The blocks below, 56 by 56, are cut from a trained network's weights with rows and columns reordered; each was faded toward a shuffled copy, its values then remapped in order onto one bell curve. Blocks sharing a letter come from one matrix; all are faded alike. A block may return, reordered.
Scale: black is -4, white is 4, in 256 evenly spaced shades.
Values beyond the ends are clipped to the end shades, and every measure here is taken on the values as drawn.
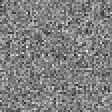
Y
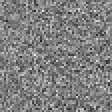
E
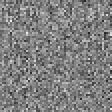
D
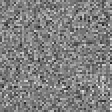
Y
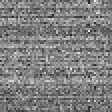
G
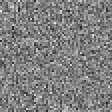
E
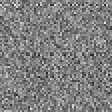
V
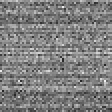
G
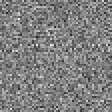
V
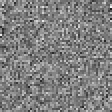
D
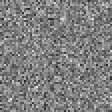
Y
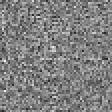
D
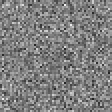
D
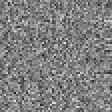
Y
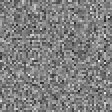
D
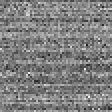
G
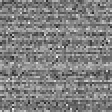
G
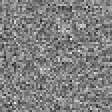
D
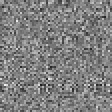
V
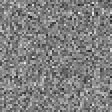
E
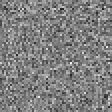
E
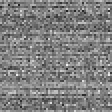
G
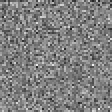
E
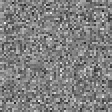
D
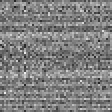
G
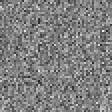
D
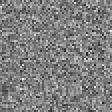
E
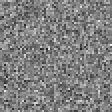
E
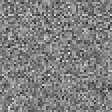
V
